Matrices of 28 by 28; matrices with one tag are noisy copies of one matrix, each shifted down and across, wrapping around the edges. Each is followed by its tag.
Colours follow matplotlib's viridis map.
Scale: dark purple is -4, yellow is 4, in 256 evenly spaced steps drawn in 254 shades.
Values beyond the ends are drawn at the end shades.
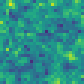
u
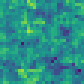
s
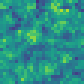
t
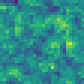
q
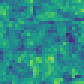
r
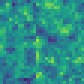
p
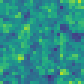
p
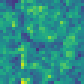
p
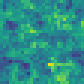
s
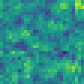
q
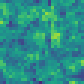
q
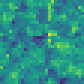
p
